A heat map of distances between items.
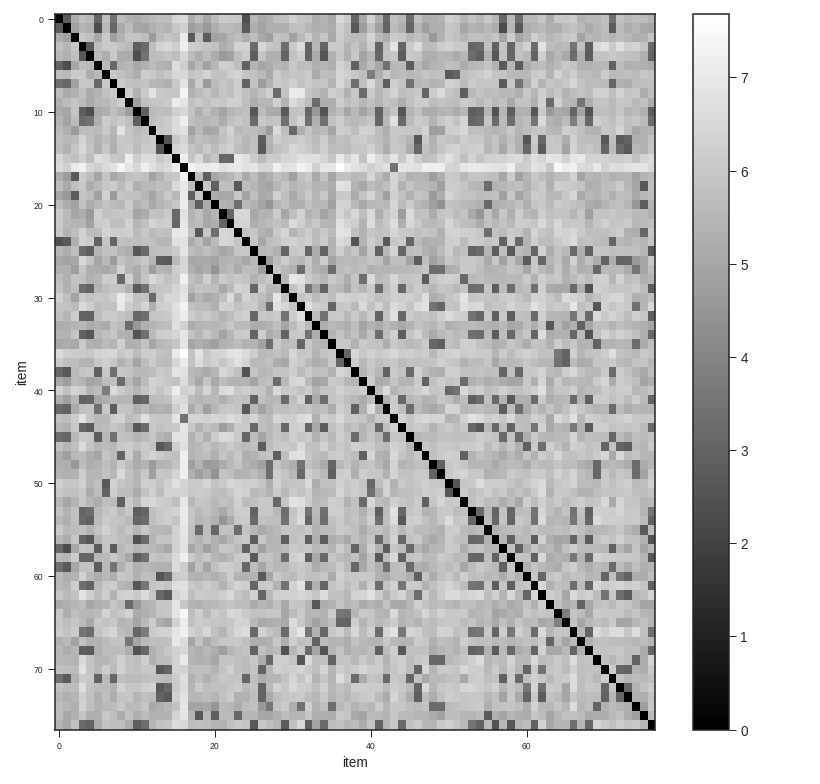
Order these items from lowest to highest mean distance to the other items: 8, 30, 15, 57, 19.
57, 19, 8, 30, 15
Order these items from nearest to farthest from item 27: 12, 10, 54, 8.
12, 10, 54, 8
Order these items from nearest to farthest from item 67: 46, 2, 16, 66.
2, 66, 46, 16
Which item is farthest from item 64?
16
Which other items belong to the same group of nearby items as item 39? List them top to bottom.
8, 28, 47, 52
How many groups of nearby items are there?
13
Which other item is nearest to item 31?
69
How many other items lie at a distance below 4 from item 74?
6
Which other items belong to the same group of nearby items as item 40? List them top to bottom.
6, 50, 51
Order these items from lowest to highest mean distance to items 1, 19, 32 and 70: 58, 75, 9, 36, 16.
58, 75, 9, 36, 16
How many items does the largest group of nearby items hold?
18
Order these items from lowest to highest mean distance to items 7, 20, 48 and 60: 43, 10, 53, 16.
10, 53, 43, 16
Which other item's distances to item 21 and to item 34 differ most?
15
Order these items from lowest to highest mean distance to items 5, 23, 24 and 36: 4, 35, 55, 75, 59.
59, 75, 55, 35, 4
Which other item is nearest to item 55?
75
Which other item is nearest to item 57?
1
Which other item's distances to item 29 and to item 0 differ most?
24
